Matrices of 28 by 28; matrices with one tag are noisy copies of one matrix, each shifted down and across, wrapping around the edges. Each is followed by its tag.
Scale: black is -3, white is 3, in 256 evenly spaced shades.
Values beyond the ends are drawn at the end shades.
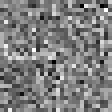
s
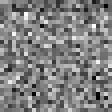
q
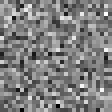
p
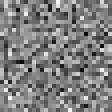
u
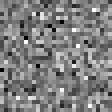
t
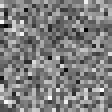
p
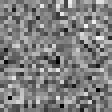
t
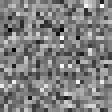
t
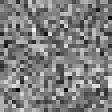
s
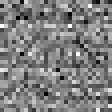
t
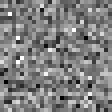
t
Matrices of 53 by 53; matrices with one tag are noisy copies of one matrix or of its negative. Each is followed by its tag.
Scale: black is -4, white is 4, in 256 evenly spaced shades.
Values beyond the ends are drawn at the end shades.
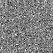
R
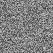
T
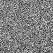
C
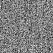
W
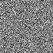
C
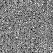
R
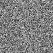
T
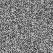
R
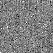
W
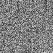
R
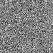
R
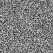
C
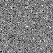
C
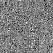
R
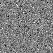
C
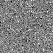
C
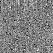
W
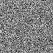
C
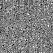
W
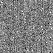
W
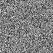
T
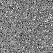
T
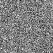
R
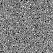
C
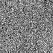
R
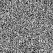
R
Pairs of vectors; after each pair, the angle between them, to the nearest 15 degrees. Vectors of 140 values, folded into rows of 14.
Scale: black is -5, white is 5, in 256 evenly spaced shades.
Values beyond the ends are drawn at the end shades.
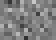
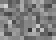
60 degrees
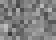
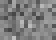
90 degrees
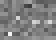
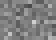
45 degrees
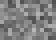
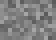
15 degrees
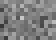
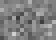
75 degrees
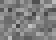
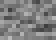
45 degrees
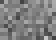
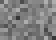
30 degrees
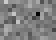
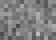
105 degrees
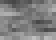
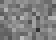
105 degrees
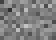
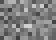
30 degrees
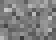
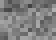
135 degrees
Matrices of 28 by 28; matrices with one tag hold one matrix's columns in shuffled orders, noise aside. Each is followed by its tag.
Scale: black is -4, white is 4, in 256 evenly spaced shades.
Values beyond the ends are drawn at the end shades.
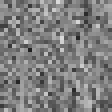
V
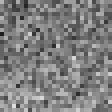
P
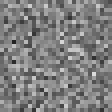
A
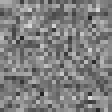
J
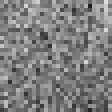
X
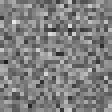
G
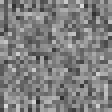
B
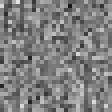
B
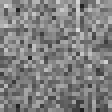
X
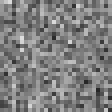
V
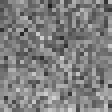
P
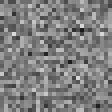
G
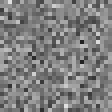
A
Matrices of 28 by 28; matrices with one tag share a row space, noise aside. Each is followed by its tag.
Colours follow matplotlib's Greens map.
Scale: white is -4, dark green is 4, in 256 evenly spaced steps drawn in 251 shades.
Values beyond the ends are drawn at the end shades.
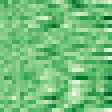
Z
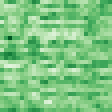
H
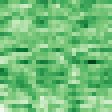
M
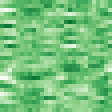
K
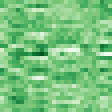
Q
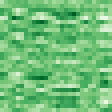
Q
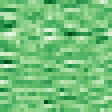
K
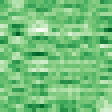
Q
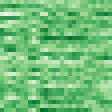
H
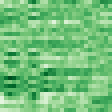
H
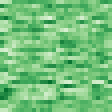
K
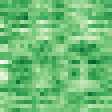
M
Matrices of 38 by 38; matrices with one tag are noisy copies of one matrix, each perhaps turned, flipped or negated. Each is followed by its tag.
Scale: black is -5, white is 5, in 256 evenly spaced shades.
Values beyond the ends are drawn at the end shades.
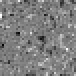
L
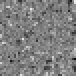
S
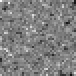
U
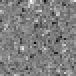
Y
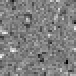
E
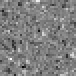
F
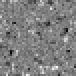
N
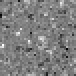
L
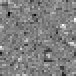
E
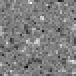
L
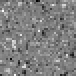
F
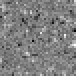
Y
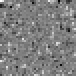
S
